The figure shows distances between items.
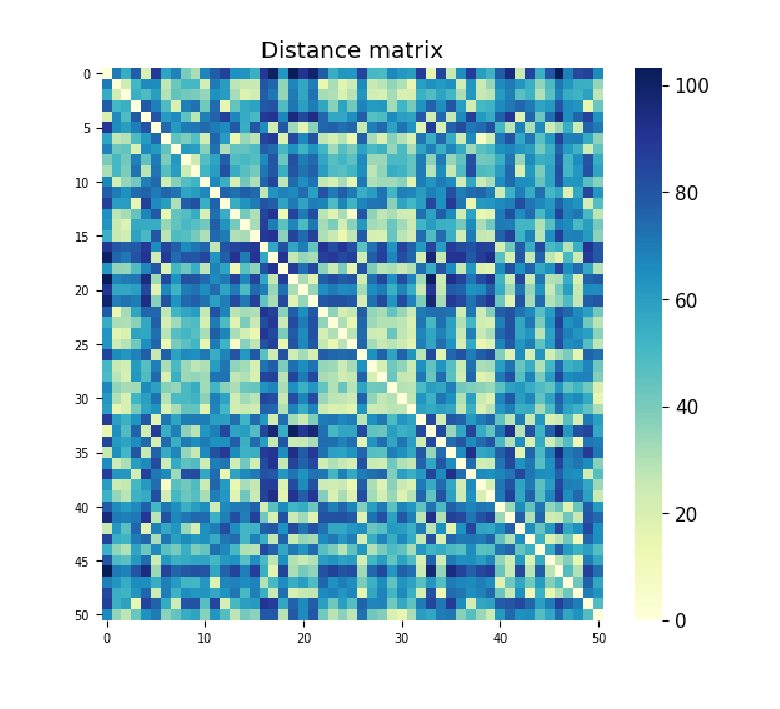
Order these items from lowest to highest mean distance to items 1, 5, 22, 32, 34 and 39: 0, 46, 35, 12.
46, 12, 35, 0
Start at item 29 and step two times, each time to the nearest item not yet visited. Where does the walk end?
30
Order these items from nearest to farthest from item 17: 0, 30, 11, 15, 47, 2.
47, 11, 2, 30, 15, 0
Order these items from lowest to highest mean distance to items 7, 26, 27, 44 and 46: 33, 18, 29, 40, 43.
43, 29, 40, 18, 33
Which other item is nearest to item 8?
9
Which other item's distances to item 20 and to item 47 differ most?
11
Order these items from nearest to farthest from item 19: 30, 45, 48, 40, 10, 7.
48, 45, 40, 7, 10, 30
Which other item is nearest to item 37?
12
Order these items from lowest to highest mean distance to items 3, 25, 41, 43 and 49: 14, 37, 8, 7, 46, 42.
7, 37, 14, 46, 8, 42
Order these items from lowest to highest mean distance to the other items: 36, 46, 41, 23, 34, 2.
2, 23, 36, 34, 41, 46
